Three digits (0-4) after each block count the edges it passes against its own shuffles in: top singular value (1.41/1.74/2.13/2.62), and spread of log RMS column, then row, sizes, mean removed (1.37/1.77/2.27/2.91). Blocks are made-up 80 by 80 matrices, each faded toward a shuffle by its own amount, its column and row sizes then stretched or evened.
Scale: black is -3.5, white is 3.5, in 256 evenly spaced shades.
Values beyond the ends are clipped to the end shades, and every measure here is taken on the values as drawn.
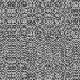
4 1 1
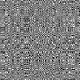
4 2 3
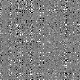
2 4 3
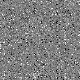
1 2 2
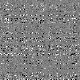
0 3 4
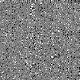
2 3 0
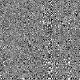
2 3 2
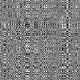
4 4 3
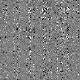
1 4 2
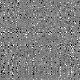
3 3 2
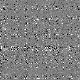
0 3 4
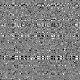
4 1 4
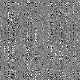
2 4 2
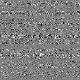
2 1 4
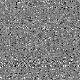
2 0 3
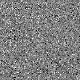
0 1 2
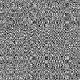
4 1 1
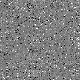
2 1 0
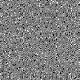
3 1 0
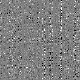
1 4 1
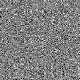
2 1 1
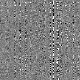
2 4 1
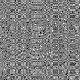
4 0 0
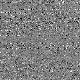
1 0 3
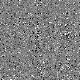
0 2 3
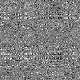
3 0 3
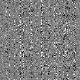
2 4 1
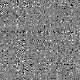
1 3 3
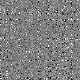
1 3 3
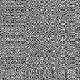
4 0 0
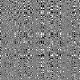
4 4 3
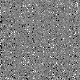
1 3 2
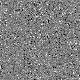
0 1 1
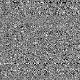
2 1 3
